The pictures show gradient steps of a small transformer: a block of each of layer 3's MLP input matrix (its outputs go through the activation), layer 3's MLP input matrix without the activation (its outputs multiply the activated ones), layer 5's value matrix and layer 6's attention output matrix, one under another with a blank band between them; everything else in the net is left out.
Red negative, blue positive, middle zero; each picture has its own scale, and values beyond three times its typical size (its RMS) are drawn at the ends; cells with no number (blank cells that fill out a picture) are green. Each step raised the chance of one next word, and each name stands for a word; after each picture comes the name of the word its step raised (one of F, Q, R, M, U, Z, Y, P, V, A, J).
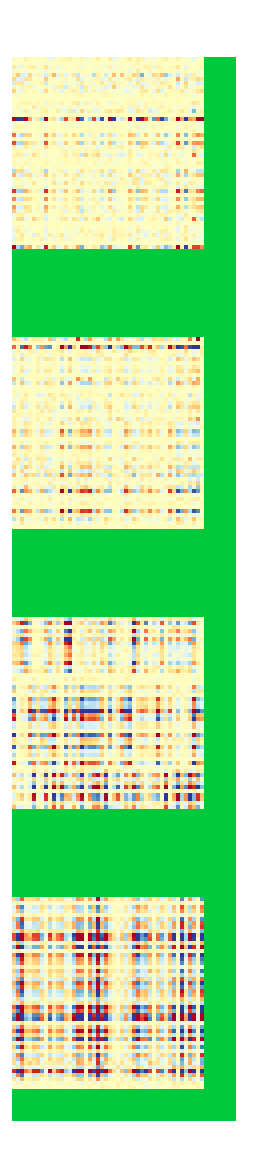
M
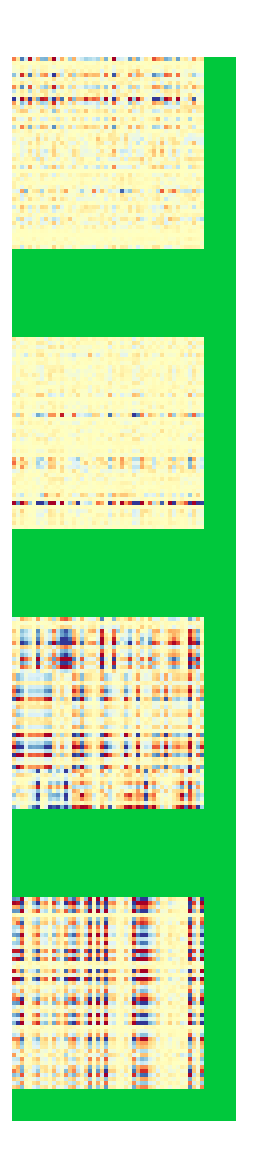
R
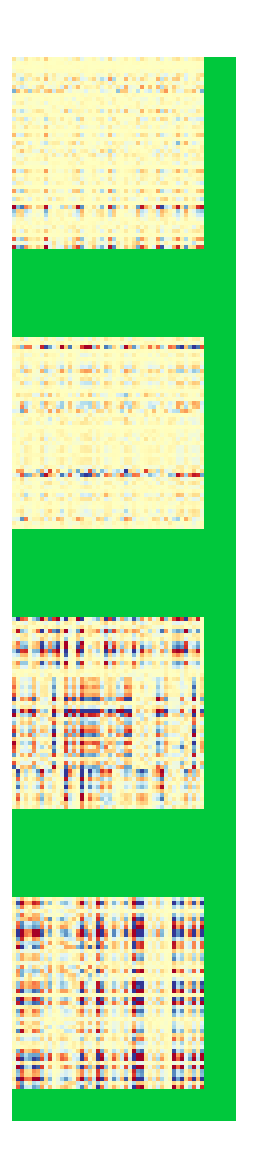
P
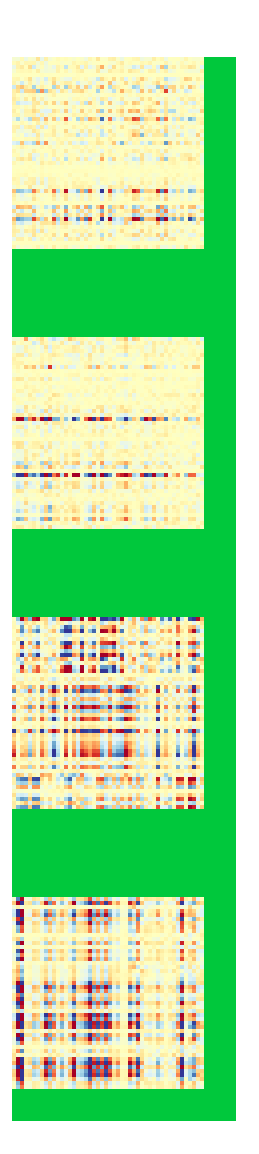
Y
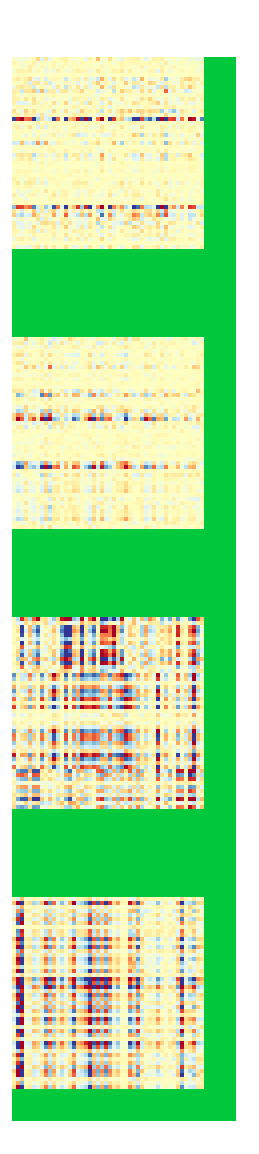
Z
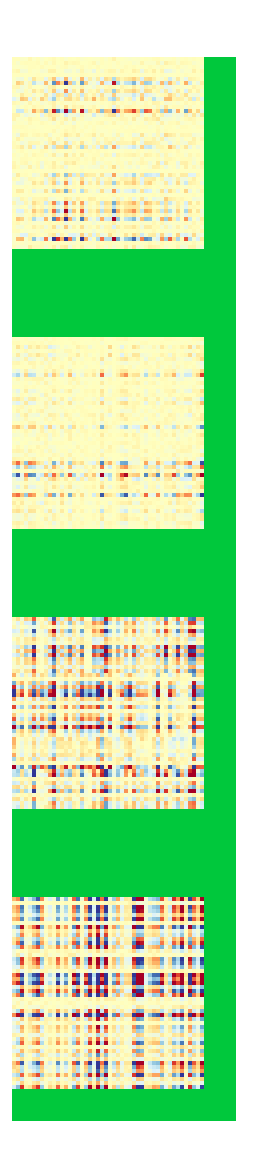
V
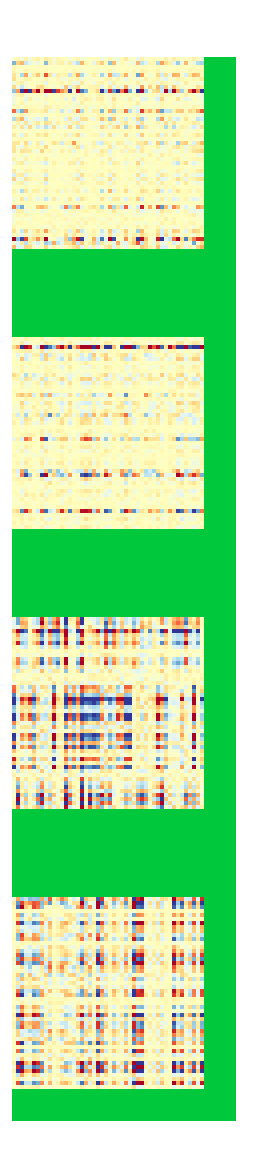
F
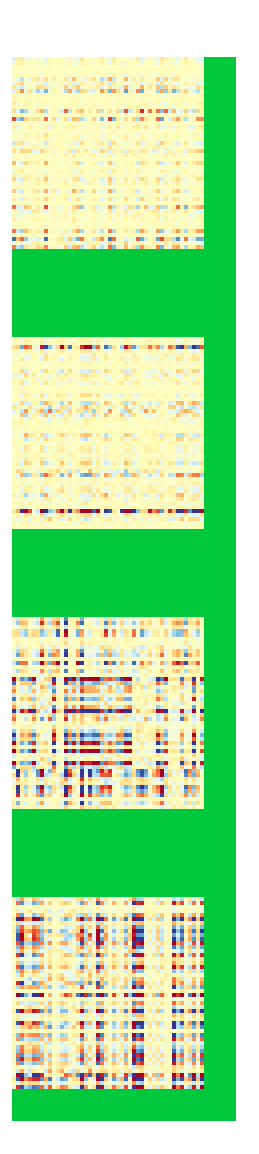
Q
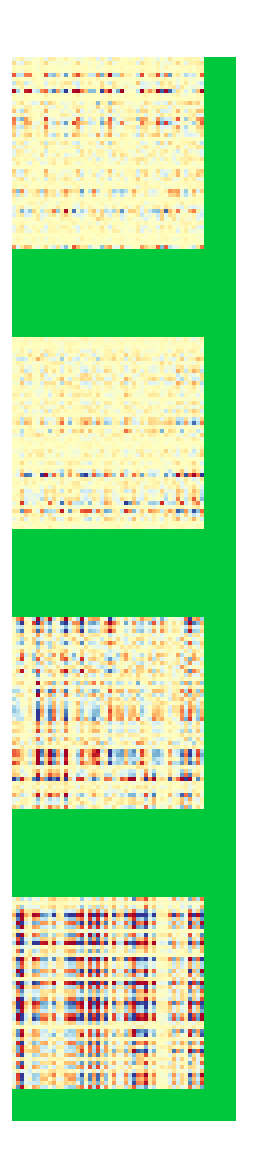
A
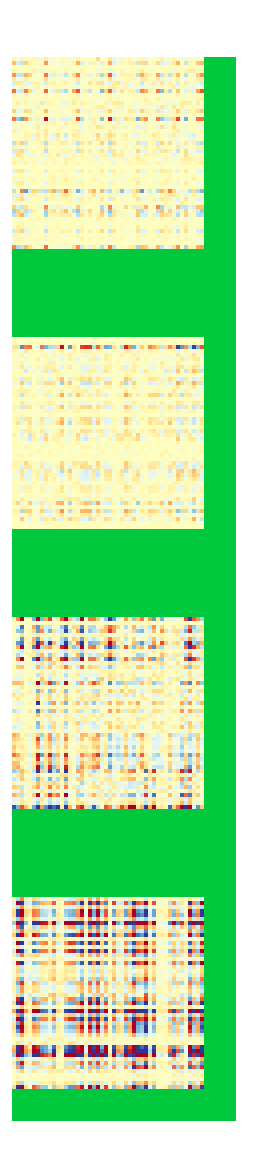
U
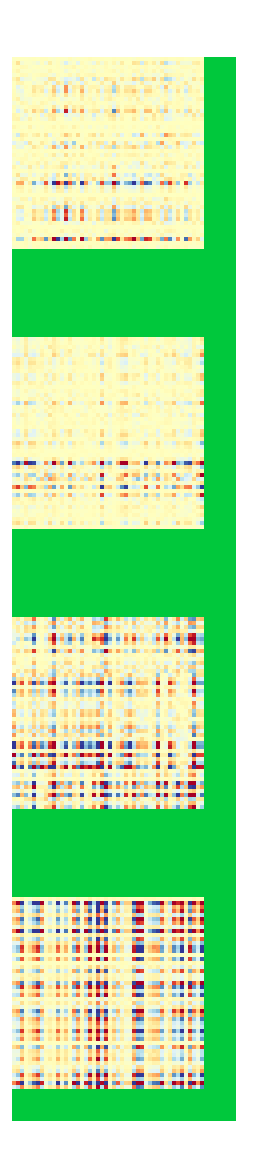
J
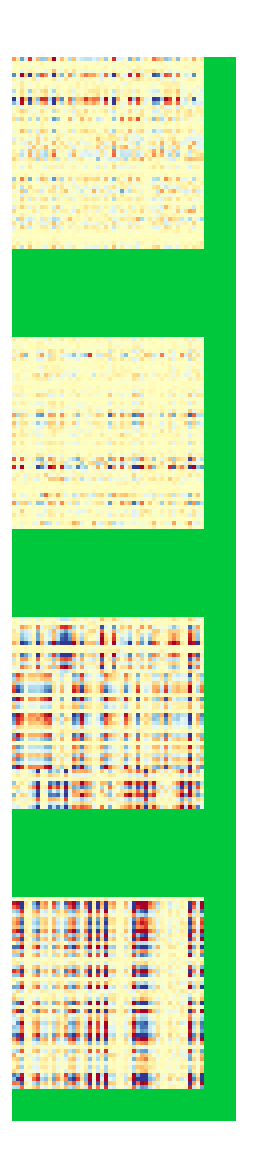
J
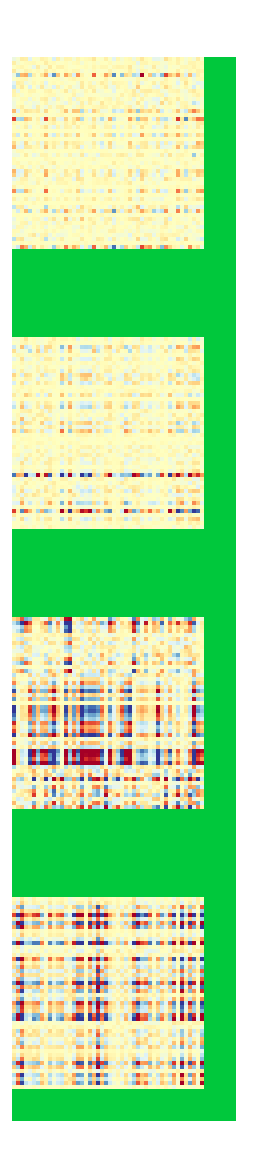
A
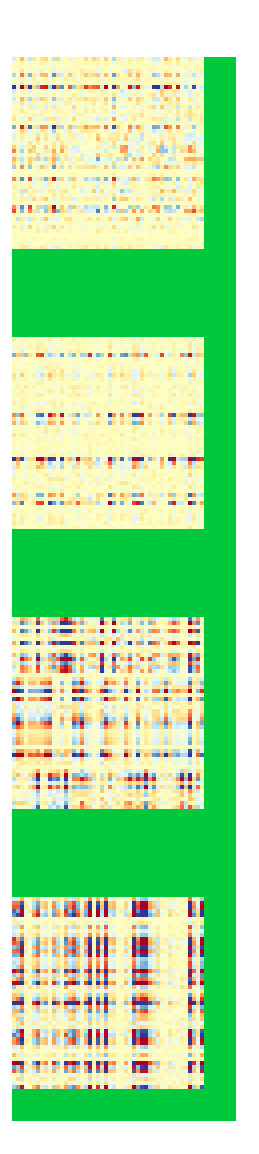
A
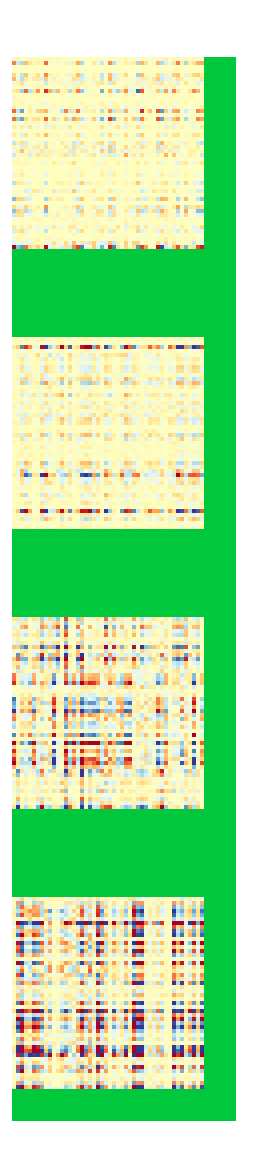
U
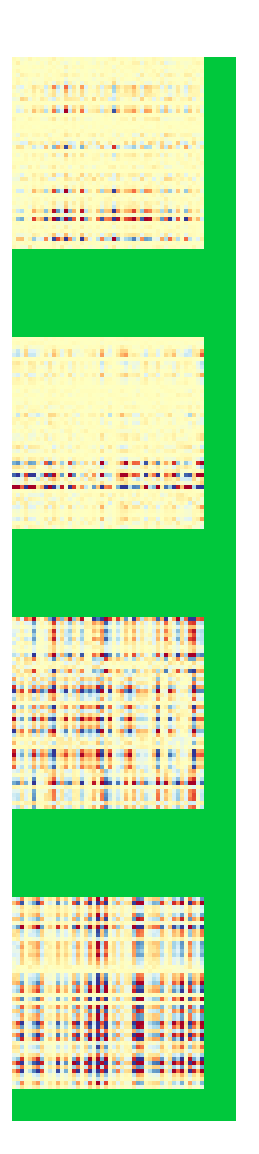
Y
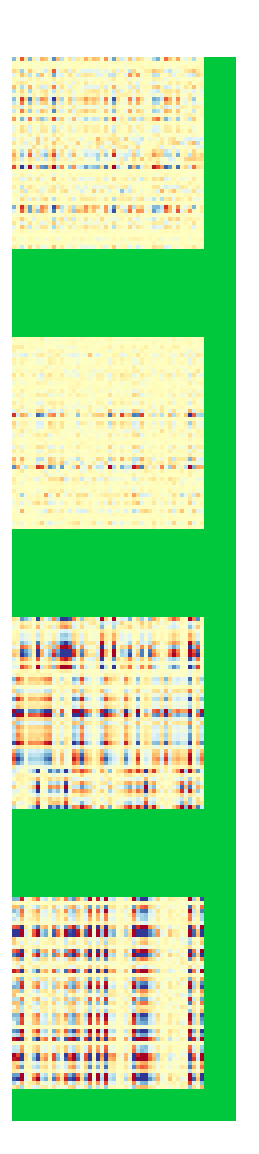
P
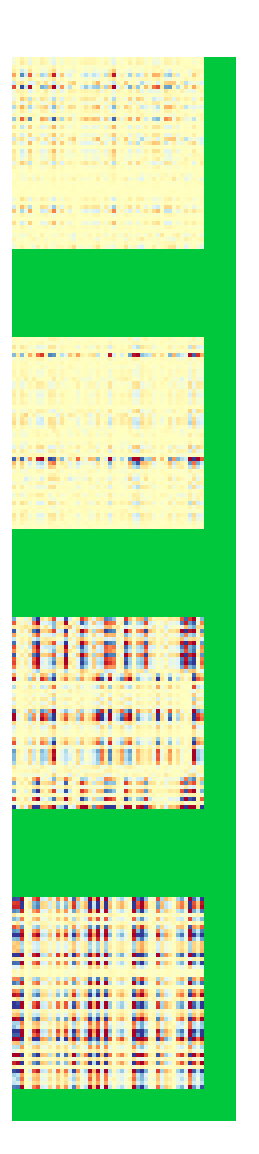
M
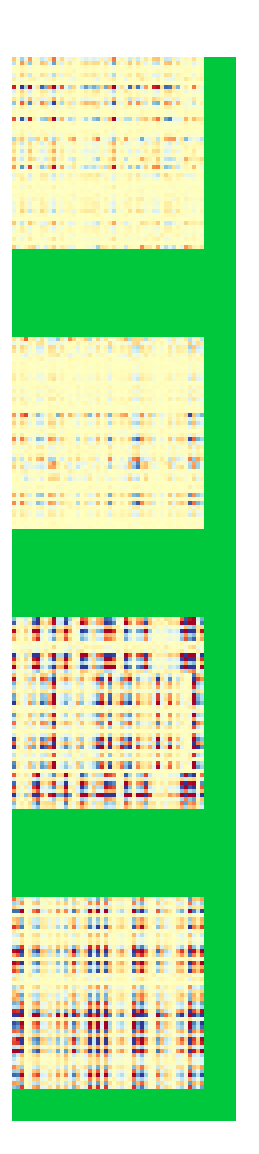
F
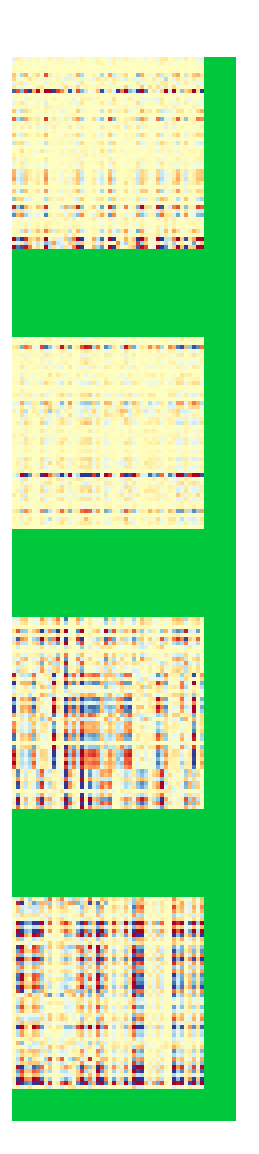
J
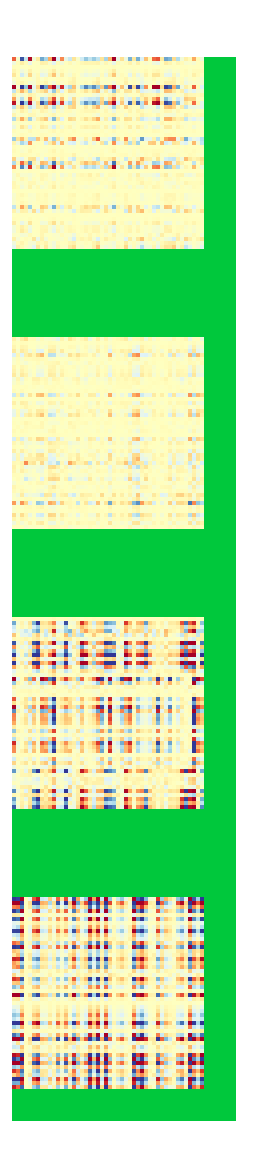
Q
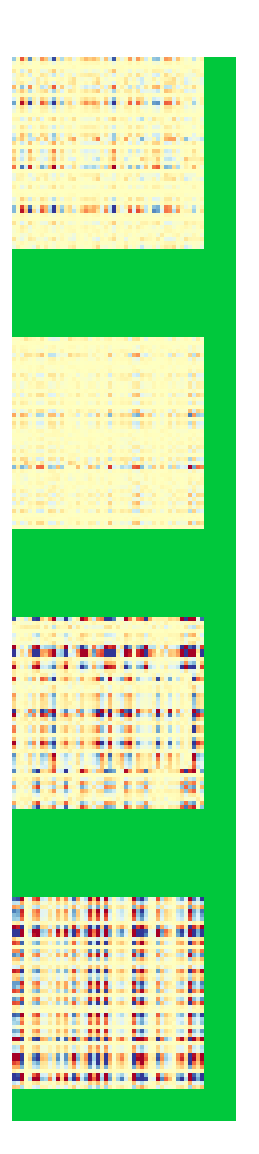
P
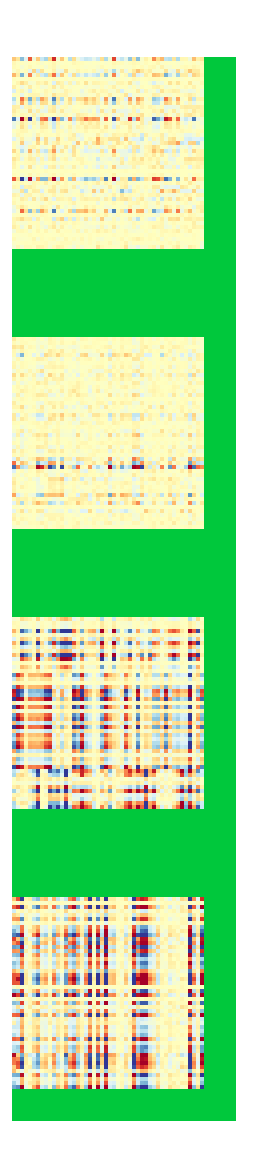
V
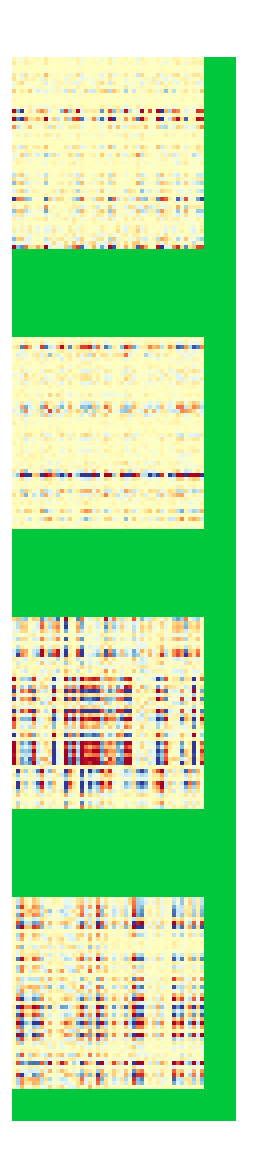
Y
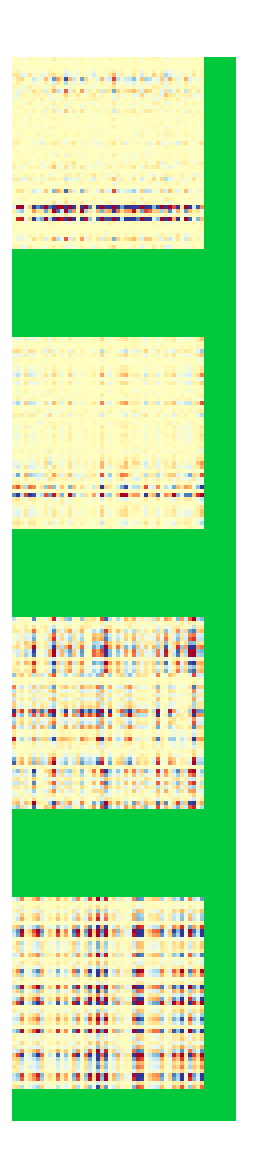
P
